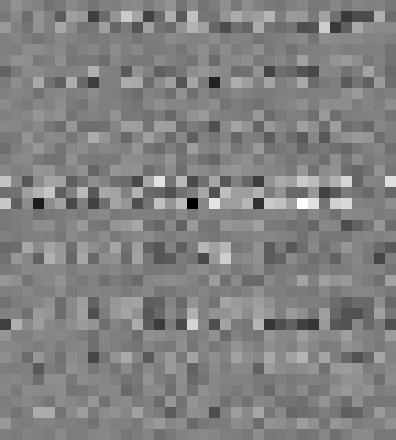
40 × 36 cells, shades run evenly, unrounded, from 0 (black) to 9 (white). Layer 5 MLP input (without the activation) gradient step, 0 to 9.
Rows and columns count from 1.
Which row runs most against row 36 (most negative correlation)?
2
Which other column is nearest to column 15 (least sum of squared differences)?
1
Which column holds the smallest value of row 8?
20
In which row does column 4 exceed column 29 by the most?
30
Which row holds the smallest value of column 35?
24
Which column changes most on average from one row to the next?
28
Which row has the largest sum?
19
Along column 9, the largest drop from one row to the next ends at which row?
8
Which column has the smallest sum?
9
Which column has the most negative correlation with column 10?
16
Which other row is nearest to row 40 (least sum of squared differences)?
27
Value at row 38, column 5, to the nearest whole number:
6
